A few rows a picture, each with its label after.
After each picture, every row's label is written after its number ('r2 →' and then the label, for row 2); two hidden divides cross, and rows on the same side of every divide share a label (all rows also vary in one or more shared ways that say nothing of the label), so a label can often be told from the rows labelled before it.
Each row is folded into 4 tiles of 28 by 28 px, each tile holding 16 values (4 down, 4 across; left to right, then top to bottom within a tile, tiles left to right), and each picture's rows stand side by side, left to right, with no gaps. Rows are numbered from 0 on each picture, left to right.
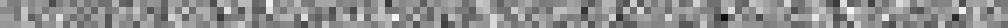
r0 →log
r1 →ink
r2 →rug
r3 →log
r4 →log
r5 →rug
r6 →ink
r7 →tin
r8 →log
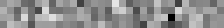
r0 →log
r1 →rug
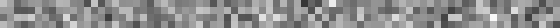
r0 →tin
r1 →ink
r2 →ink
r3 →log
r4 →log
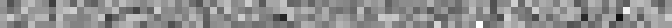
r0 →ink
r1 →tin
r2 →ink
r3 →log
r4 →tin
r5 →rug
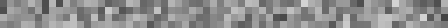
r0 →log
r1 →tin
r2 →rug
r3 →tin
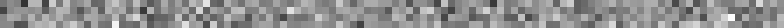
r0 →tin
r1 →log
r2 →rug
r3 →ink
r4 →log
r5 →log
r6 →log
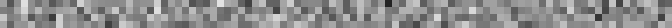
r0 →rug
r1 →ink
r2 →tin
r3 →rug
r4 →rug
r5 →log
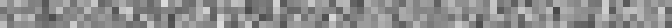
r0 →tin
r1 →ink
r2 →log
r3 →log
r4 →rug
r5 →rug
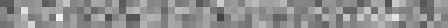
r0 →tin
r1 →ink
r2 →ink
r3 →tin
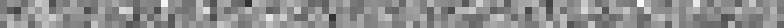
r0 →log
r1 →ink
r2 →tin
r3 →log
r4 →rug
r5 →rug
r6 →rug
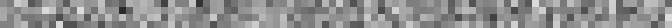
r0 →rug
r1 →tin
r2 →tin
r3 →tin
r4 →ink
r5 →log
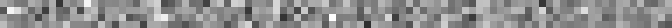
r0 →rug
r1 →rug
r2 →log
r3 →rug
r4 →ink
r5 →ink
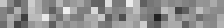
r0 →ink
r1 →ink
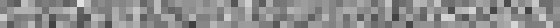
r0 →rug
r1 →rug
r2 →rug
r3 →rug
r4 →rug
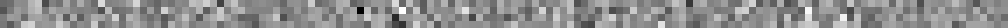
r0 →tin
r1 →log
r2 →rug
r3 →tin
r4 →ink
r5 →rug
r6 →rug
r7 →log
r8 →tin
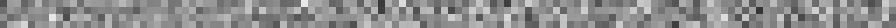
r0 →log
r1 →log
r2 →rug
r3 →tin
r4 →log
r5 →rug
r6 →log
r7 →ink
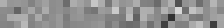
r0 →log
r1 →ink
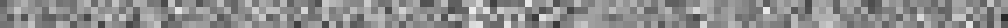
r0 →ink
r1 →ink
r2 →ink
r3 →ink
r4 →log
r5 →tin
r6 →ink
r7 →tin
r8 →tin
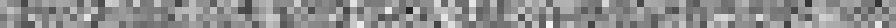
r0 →ink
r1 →rug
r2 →log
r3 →tin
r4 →rug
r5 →rug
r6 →log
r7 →tin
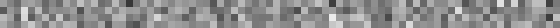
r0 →log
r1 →rug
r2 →log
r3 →tin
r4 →log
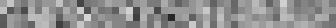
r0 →tin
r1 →ink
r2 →tin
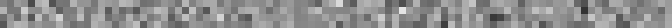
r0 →rug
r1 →log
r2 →ink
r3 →rug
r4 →ink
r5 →tin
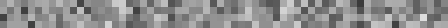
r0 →tin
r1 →rug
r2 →tin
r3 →tin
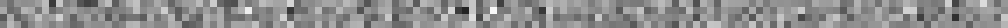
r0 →ink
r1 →rug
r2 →ink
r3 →log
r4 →log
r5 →rug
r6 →tin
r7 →rug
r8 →rug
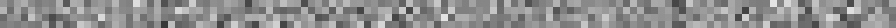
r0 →ink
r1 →rug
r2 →tin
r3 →log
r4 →ink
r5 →log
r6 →tin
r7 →rug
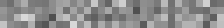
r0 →tin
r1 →log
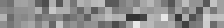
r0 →log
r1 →rug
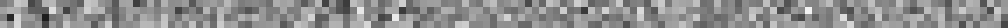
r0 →ink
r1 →tin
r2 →tin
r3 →tin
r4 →ink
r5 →tin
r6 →rug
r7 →rug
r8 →log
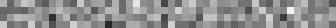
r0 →tin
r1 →rug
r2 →log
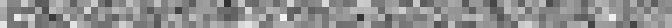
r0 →tin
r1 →ink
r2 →tin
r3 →ink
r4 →tin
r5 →rug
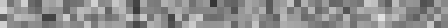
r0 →ink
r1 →tin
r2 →tin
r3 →tin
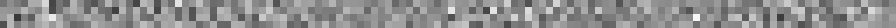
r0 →rug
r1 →log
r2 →rug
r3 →rug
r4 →ink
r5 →rug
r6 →tin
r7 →ink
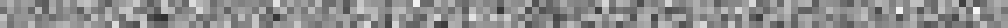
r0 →log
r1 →ink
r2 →tin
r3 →ink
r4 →log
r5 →ink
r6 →log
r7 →log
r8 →ink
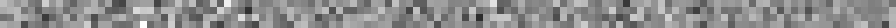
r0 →ink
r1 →tin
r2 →tin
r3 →tin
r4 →rug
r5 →rug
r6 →log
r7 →tin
